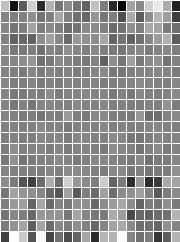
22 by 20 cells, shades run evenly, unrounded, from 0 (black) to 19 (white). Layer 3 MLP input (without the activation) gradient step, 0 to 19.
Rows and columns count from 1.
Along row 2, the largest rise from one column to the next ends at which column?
15
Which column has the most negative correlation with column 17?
20
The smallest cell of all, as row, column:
1, 14
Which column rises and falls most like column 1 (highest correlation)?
11
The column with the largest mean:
12
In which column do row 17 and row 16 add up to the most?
8
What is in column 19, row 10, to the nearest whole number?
11
